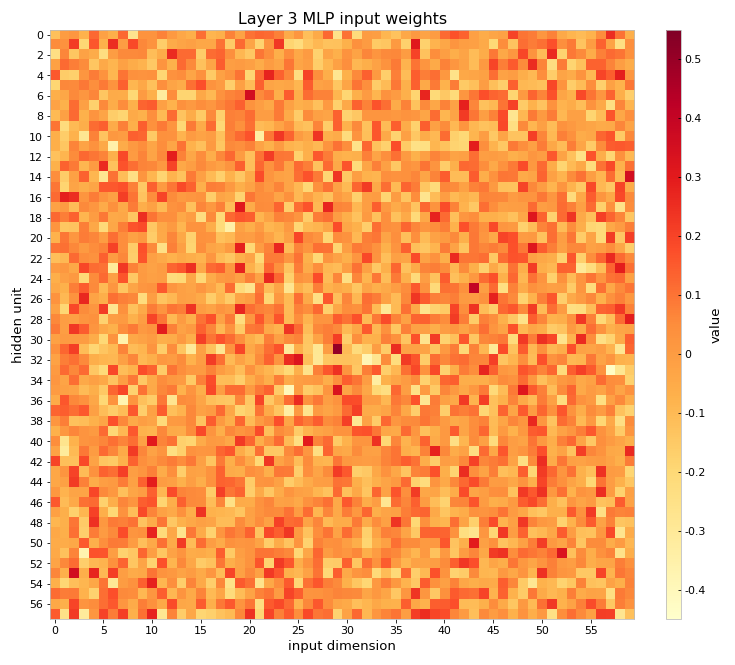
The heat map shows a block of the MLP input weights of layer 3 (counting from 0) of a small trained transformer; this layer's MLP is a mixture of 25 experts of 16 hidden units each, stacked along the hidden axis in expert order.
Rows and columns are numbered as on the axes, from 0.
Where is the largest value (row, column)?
31, 29
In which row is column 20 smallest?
25
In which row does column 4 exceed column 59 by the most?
48
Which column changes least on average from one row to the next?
4
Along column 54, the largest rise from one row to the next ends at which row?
28
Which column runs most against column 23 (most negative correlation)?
3
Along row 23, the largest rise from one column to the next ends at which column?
7
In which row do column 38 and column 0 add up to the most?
57
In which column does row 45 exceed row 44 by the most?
37
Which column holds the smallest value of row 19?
18
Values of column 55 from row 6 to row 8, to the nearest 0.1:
0.1 0 -0.2
